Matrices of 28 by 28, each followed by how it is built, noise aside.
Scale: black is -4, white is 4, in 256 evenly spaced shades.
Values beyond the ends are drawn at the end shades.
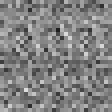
repeating columns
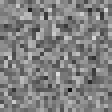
repeating columns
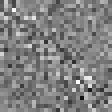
banded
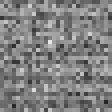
blocks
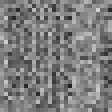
blocks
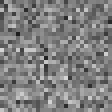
blocks
